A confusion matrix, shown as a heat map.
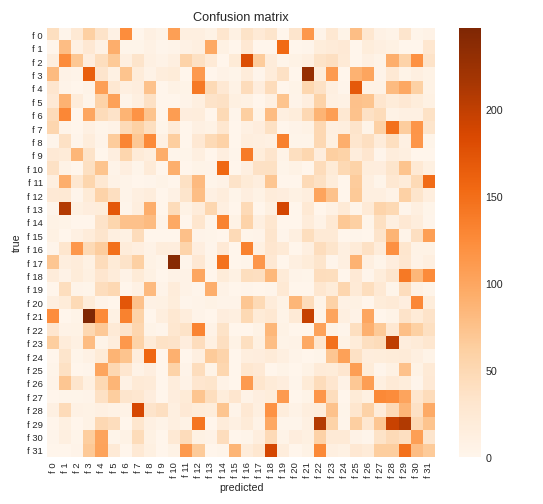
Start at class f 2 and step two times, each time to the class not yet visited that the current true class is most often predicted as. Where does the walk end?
f 5
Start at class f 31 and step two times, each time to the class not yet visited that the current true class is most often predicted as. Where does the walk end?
f 29
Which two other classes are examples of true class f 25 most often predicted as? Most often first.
f 4, f 29
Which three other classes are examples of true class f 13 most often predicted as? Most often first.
f 1, f 19, f 5
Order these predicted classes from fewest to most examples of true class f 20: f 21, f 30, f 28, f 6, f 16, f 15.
f 15, f 28, f 21, f 16, f 30, f 6
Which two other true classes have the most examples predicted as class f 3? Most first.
f 21, f 6
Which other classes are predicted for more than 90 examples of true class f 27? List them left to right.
f 19, f 22, f 28, f 29
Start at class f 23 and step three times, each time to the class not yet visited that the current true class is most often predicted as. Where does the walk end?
f 30
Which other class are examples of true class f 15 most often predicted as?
f 31
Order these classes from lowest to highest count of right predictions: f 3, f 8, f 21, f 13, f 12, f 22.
f 13, f 12, f 22, f 8, f 3, f 21
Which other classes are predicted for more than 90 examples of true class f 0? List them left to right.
f 6, f 10, f 21
